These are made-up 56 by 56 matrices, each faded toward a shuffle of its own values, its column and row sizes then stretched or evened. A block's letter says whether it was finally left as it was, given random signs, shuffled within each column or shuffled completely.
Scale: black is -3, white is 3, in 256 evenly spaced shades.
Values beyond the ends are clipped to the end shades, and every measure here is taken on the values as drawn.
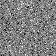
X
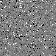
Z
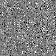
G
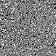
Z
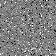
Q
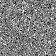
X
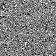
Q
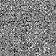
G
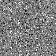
Q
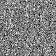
Q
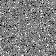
X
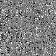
G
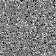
Z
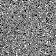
Q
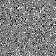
G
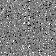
Q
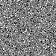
X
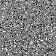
Z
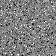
X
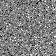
X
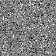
Q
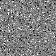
Q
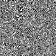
Z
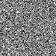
Q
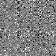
G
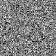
G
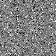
Q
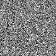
Q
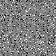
G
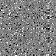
G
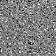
G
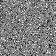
X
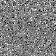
Z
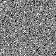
Q
